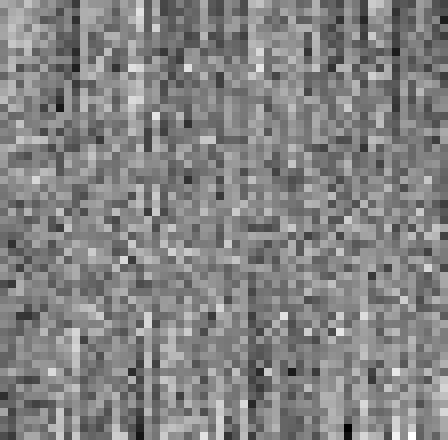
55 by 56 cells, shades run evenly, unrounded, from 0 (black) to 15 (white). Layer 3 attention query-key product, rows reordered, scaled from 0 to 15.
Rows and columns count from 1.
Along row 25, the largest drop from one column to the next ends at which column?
21
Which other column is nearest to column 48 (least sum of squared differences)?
26
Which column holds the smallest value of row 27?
19
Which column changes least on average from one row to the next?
25
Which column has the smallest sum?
50
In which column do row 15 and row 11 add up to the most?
20
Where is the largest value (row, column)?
55, 52
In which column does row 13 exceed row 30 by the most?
17
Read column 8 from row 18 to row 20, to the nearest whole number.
9 8 5
